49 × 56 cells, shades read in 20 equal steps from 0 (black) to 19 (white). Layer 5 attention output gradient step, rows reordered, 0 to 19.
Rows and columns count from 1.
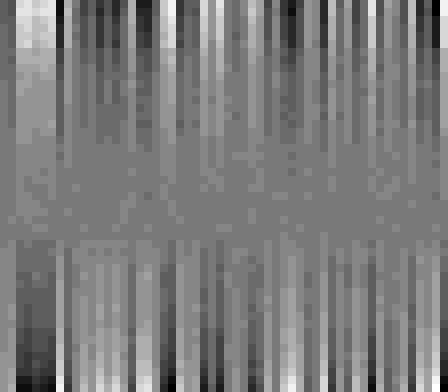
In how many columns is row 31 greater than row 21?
20
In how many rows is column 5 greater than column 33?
22
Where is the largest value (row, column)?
49, 55
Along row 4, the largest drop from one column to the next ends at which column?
8
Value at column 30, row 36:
9
